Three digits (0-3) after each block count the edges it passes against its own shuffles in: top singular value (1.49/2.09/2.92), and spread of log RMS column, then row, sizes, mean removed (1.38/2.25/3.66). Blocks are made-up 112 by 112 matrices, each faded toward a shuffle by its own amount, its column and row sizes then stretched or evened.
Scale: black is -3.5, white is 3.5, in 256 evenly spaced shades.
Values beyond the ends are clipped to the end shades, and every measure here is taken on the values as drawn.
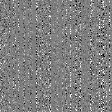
0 3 0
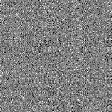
2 1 0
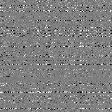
2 1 3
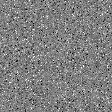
0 1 0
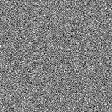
2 0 0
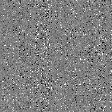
0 2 1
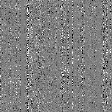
0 3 1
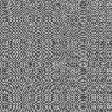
3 2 1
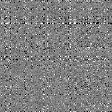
2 2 2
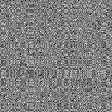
3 0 0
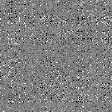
1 2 2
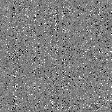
0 2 1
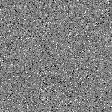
1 0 0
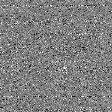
0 1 2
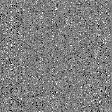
0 2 0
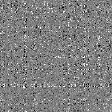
1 2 2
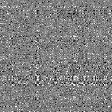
2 1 2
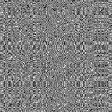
3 2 0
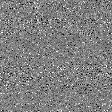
1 0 2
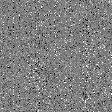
0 2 0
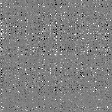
1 2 2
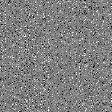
1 2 0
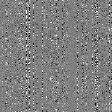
1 3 1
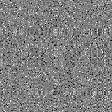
2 0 0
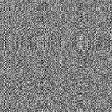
3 2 1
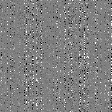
0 3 1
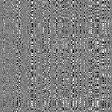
3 3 1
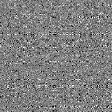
2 1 2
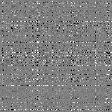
1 2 3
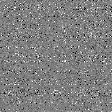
0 1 2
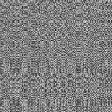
3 2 1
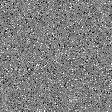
1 0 0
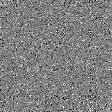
1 1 1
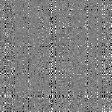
2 3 2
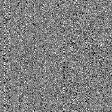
1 2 0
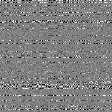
2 0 3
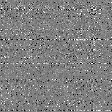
2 1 2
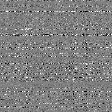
1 1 3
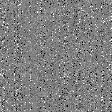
1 2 0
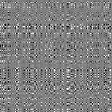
3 3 3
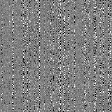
2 3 0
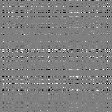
3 2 3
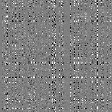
2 3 2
